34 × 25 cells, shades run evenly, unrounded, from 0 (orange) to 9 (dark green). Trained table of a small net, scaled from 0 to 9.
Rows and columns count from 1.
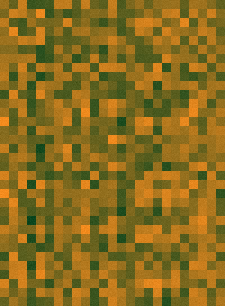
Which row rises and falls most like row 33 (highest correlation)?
8
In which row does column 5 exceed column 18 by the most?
9
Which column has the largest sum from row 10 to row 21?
4
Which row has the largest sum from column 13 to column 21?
11
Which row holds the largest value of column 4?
25
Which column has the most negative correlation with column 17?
14
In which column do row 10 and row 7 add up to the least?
19
